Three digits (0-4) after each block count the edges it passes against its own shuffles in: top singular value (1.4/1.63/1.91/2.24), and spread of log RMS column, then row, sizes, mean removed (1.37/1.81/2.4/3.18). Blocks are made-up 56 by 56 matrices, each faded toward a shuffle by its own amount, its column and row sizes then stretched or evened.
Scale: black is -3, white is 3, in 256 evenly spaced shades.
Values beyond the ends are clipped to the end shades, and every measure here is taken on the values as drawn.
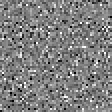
3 0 1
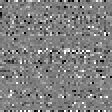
2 1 4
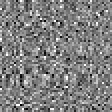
4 1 1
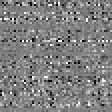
0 1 4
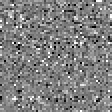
1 1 2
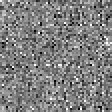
2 1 1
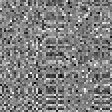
4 1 1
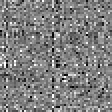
3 2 2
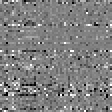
3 2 4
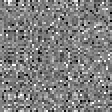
4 0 1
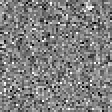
0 0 0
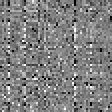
4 3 1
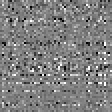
2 2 4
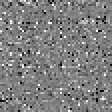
2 2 2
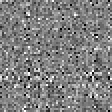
3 2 2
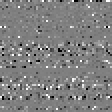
2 0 4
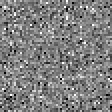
0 2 1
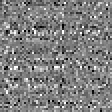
3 1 3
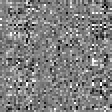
3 3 1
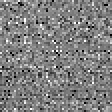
1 0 3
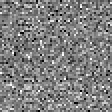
2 1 0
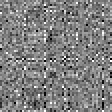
4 3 1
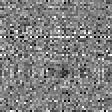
3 1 3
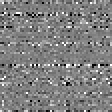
3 0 4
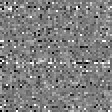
0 1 3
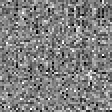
2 1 0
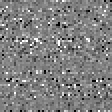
0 0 3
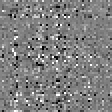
0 3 3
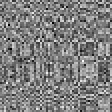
4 1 0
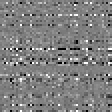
4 2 4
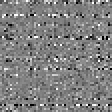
1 1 4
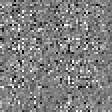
1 3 3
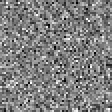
0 0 0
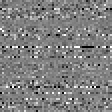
2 0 4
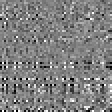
4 2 4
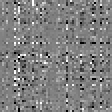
2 4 3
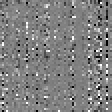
2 4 2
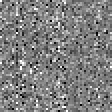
0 3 0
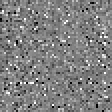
0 1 1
